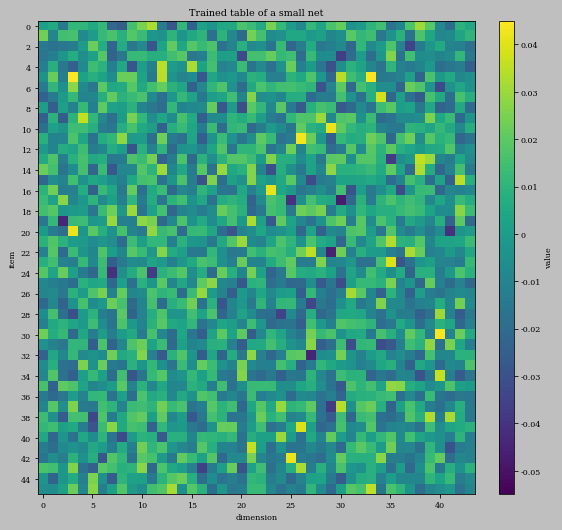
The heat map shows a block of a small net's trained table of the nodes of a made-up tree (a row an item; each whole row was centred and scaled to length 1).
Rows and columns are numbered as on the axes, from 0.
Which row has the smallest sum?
28
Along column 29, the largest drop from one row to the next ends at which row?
11
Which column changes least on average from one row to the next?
32
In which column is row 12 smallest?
9
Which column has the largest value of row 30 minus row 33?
40
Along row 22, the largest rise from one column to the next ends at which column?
30
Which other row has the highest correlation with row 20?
26
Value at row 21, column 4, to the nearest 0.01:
0
